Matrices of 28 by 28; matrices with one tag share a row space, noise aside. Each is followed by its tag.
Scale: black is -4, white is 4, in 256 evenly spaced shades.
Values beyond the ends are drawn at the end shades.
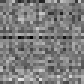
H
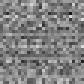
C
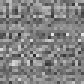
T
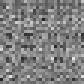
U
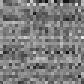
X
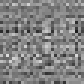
T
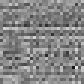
X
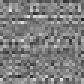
X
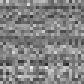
H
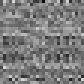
X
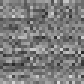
X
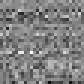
H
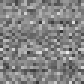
C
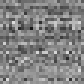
H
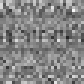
U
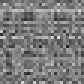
U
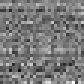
T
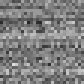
T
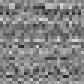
H
